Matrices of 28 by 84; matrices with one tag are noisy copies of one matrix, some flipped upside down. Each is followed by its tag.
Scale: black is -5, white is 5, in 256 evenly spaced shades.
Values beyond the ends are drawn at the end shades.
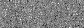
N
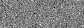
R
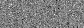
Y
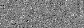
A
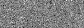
A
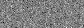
A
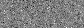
A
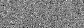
A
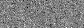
A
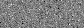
Y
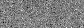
A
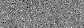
A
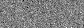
A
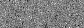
N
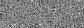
R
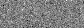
A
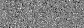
N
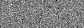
Y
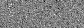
Y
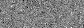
A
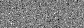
Y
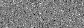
R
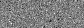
Y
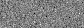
R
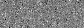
N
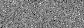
R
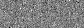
N
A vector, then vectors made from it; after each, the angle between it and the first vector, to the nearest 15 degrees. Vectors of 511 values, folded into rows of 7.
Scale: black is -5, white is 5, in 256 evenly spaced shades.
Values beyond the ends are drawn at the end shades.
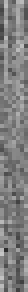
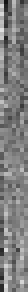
135 degrees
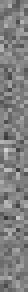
90 degrees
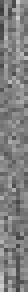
45 degrees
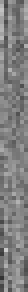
165 degrees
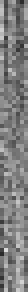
165 degrees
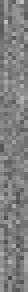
45 degrees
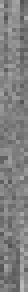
105 degrees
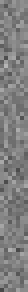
90 degrees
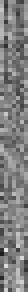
150 degrees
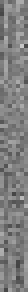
45 degrees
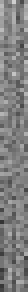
135 degrees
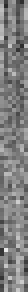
165 degrees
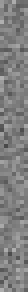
105 degrees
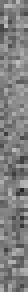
60 degrees
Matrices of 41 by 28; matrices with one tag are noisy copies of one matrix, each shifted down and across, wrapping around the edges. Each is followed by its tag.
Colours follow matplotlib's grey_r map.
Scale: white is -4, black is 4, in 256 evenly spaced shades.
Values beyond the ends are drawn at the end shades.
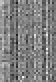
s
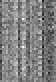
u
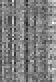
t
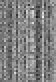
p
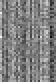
p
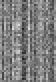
p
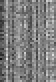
p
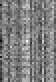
t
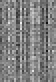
s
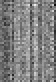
u
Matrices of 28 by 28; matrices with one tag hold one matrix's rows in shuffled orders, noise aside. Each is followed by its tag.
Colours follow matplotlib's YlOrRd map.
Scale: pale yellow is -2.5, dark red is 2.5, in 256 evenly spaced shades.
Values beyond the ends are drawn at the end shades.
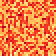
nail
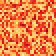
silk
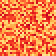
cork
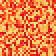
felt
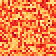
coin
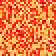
felt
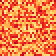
coin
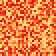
felt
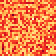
coin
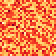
cork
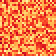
coin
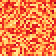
cork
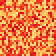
felt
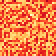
silk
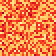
felt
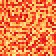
silk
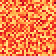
felt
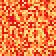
nail
